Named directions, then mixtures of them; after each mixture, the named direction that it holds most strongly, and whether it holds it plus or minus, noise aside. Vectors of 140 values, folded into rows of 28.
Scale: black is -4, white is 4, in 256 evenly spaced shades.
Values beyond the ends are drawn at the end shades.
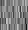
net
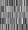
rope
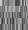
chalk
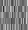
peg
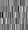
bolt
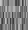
chalk, plus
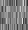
rope, plus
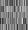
rope, plus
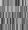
chalk, plus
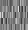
bolt, minus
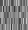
peg, plus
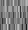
net, plus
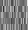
peg, plus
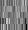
net, plus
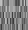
chalk, plus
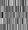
rope, minus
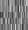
bolt, plus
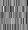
peg, minus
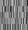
peg, minus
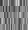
chalk, minus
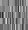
bolt, plus
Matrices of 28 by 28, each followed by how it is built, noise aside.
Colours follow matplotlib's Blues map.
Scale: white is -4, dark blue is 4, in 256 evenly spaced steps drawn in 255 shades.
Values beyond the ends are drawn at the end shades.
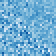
lower triangular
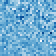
upper triangular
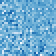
lower triangular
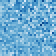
upper triangular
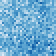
smooth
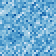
Hankel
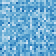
blocks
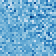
upper triangular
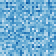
blocks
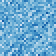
Hankel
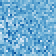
lower triangular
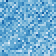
Hankel
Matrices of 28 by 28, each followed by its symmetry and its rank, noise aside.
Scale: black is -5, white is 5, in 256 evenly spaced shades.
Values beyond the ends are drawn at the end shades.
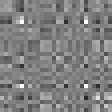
symmetric, rank two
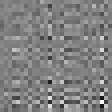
no symmetry, rank one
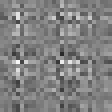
no symmetry, rank two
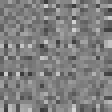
antisymmetric, rank two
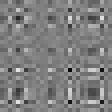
symmetric, rank one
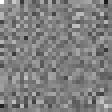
symmetric, rank three
